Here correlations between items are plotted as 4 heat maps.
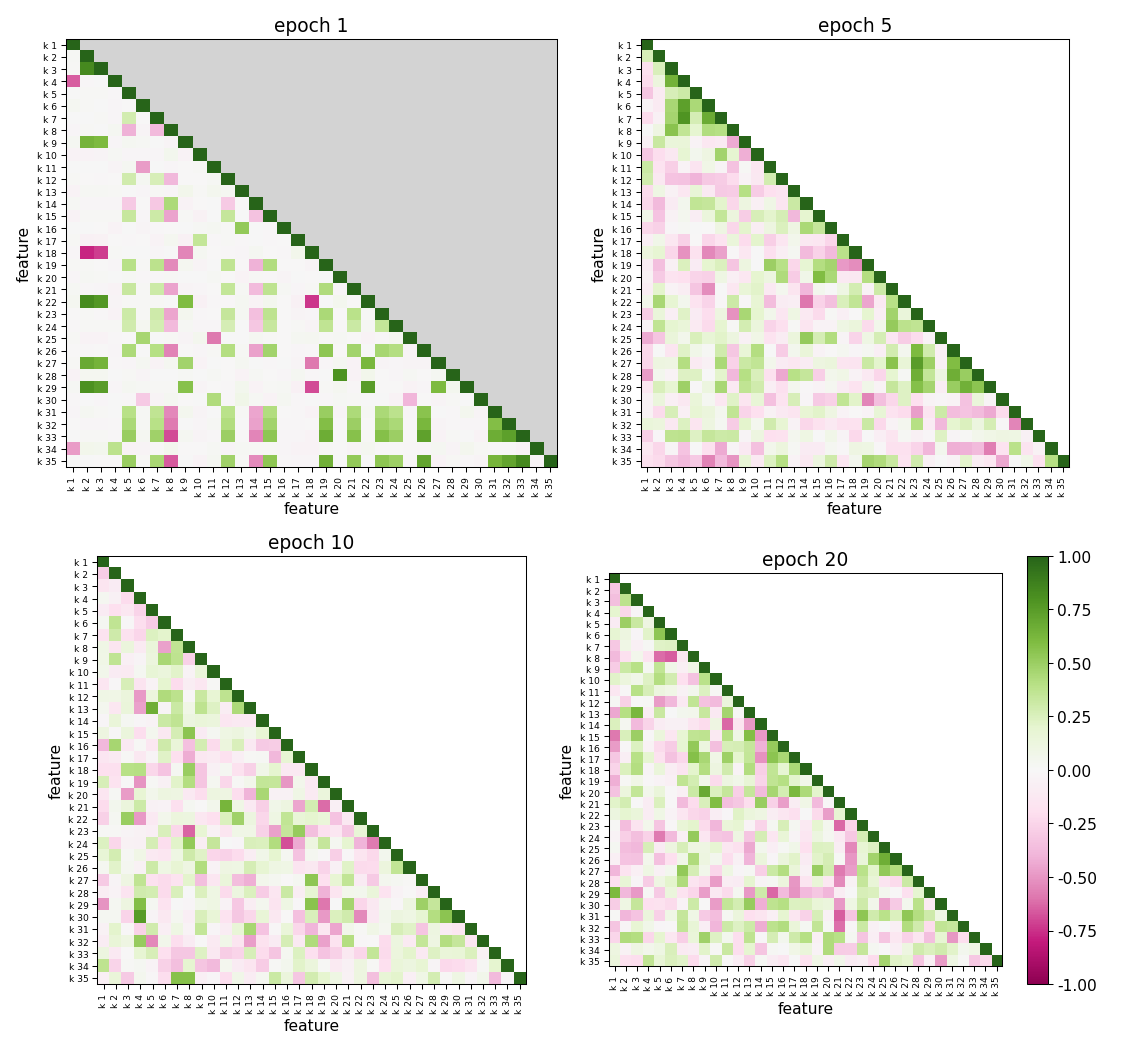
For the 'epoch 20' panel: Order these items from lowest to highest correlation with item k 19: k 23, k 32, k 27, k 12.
k 12, k 23, k 32, k 27
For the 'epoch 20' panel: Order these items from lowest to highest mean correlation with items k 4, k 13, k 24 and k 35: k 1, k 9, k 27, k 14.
k 14, k 1, k 9, k 27
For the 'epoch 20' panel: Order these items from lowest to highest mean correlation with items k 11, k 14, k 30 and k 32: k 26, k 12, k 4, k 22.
k 26, k 4, k 22, k 12
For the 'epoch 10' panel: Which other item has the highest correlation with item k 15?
k 8
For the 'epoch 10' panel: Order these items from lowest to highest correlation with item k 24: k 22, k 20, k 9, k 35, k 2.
k 22, k 2, k 9, k 20, k 35
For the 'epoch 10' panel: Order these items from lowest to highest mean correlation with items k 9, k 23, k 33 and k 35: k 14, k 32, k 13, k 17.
k 14, k 32, k 17, k 13
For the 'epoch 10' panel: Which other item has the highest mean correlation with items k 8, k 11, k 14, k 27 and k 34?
k 18
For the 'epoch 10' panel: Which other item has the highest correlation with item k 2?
k 16
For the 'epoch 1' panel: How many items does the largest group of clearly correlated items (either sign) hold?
15
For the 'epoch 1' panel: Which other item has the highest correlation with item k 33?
k 35
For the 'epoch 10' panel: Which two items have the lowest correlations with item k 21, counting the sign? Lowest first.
k 19, k 17
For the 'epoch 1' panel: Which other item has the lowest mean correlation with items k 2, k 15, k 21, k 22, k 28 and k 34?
k 18
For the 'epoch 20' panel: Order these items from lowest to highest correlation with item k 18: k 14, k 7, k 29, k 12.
k 29, k 14, k 7, k 12
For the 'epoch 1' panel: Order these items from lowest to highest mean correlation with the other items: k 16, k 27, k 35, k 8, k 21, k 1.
k 8, k 1, k 16, k 27, k 21, k 35
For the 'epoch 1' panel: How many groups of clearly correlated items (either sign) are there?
7
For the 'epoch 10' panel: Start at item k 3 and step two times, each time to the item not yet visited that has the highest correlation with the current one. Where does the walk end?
k 12
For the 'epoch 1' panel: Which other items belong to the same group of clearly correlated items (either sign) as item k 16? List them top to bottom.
k 13
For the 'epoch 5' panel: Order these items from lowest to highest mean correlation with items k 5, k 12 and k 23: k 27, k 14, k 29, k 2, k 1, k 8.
k 8, k 1, k 2, k 14, k 29, k 27
